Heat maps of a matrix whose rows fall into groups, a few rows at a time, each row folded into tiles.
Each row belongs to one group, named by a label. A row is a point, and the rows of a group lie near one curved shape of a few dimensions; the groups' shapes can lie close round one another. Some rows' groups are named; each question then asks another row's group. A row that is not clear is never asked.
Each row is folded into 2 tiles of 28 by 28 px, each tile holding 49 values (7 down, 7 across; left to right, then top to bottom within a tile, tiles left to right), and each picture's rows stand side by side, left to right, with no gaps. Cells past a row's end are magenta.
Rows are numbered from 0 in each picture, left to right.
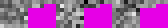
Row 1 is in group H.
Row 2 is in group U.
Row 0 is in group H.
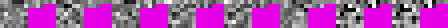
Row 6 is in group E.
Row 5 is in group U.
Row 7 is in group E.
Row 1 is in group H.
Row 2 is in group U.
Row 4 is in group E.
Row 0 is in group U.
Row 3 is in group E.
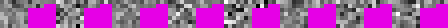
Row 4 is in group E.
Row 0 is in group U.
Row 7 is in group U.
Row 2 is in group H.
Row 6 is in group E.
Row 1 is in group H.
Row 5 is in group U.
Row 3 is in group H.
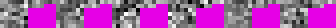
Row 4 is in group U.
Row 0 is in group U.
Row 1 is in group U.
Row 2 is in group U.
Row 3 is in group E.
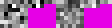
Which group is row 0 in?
E
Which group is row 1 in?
U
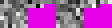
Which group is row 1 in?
U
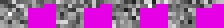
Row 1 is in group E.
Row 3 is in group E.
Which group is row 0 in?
H
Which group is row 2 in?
U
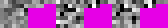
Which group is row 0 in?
U
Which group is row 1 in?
E
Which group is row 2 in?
E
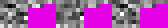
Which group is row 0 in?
H
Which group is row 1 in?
H
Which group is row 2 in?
H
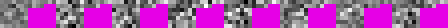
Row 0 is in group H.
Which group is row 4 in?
E
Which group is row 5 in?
U
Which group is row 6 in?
H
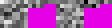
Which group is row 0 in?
E
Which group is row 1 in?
H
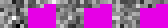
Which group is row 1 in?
E
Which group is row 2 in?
U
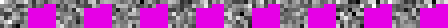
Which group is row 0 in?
E
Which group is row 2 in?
H
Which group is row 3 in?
U
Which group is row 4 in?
U
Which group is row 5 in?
H
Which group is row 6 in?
U
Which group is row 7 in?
U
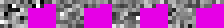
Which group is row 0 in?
E
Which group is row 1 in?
H
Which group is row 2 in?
H
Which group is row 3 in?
H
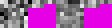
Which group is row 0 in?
H
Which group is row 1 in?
U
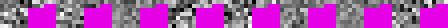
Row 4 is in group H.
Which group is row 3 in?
U
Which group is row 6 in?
H
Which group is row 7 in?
E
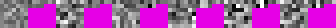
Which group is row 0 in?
H
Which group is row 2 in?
U
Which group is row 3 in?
H
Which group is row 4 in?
E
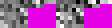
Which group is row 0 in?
E
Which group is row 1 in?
E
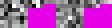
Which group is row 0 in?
E
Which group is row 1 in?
E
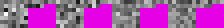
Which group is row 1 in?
E
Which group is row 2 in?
U
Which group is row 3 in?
U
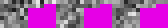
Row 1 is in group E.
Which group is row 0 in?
U
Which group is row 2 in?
U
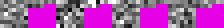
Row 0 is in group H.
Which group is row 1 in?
U
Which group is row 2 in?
E
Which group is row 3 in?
E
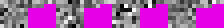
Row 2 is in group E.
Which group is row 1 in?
E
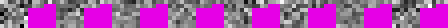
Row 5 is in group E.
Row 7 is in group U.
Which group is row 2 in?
U
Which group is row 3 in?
H
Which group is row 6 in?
H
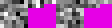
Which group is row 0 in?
U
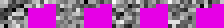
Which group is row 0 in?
U
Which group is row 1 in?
H
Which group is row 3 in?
E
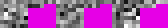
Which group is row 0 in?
H
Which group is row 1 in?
E
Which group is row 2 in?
U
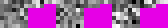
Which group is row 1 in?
H
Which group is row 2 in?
E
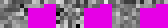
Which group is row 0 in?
U
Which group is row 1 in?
H
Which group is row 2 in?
U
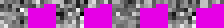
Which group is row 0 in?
E
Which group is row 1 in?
H
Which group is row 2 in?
U
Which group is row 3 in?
H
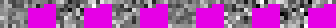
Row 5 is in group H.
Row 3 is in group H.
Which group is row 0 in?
U
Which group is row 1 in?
U
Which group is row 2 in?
E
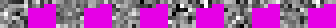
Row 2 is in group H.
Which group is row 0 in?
U
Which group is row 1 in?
H
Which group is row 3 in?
E
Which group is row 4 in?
E
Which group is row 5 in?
E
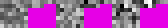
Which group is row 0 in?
H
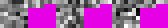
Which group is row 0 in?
U
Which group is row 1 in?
E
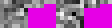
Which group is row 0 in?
U
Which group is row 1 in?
U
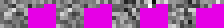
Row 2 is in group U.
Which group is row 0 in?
H
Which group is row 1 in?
H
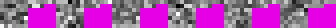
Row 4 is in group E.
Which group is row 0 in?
H
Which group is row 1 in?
E
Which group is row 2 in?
H
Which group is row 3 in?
H
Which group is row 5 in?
U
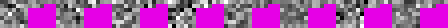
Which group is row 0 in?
H
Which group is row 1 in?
E
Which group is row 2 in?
E
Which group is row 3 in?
U
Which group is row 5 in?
H
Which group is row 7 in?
U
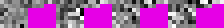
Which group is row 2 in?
E
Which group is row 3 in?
E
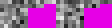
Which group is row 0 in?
E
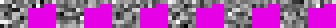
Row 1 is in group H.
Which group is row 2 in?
E
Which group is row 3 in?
E
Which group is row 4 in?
H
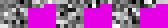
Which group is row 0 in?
E
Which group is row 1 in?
E
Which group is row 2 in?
E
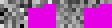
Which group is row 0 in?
H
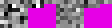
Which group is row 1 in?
H
